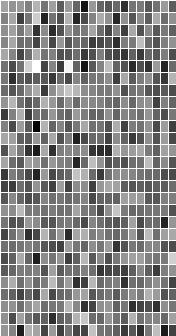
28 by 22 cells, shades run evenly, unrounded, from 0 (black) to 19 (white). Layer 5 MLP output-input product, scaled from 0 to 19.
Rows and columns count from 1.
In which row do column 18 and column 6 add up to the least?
28
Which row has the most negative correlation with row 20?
6
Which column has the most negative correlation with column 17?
5
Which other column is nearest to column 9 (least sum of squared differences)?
4
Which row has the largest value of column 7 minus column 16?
24
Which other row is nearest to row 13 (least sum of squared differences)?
17
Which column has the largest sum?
9
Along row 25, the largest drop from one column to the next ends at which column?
7
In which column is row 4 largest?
18
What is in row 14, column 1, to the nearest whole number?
12
